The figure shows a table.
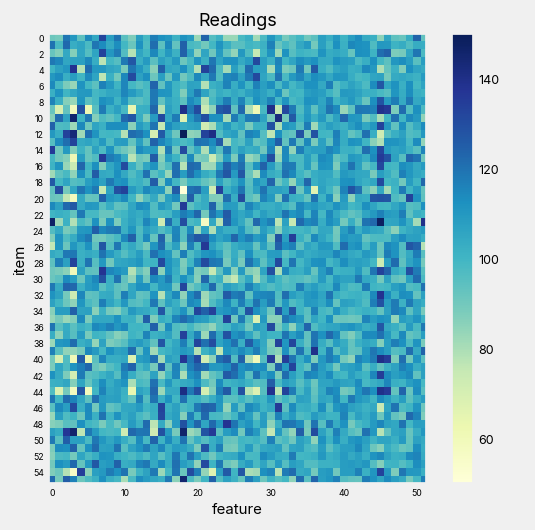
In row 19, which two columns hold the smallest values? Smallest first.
18, 36
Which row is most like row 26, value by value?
47
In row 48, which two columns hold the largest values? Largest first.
24, 18
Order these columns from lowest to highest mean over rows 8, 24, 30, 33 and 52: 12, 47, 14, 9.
12, 47, 9, 14
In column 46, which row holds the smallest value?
19
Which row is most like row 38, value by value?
34
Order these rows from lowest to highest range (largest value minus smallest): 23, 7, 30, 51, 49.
7, 51, 30, 49, 23
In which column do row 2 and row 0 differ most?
45
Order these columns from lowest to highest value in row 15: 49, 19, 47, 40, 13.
13, 40, 47, 19, 49
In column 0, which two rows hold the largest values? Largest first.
23, 14
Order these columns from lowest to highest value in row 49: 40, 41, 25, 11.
41, 40, 25, 11
